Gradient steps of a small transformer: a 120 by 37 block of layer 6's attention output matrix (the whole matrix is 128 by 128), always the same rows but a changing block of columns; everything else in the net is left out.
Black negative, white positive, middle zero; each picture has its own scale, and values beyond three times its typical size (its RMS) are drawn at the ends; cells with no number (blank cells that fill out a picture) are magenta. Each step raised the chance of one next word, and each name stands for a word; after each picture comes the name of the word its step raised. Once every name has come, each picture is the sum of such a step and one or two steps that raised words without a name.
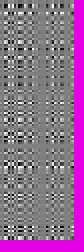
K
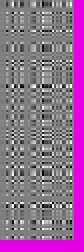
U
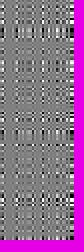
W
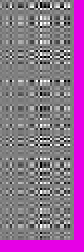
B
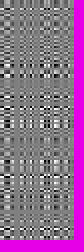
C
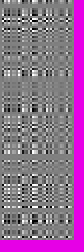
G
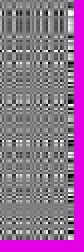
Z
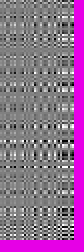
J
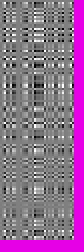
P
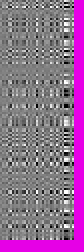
B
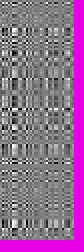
P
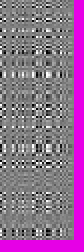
G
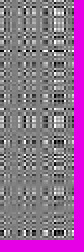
Z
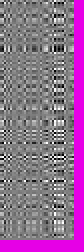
U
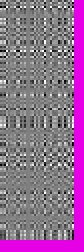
B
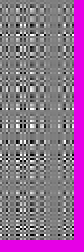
J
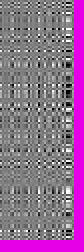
P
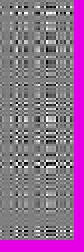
K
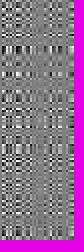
G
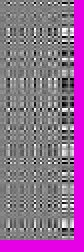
P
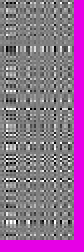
U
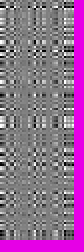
B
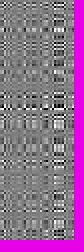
C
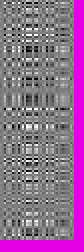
P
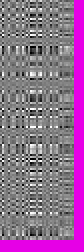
G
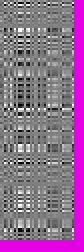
P
